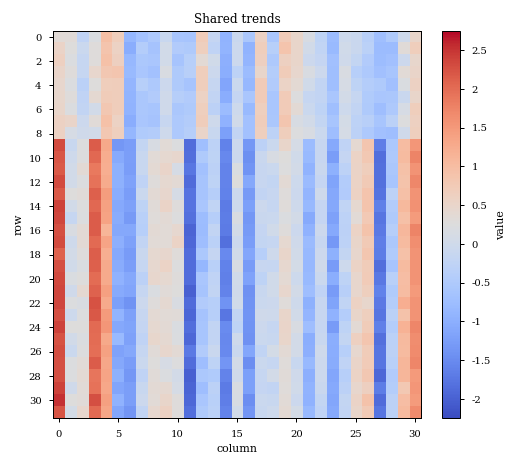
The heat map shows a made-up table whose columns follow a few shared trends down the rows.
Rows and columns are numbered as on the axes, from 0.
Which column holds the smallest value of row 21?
11
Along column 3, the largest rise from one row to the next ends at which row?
9
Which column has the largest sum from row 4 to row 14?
0
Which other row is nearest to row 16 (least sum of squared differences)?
20
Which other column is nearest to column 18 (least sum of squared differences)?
7
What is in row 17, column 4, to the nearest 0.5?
1.5
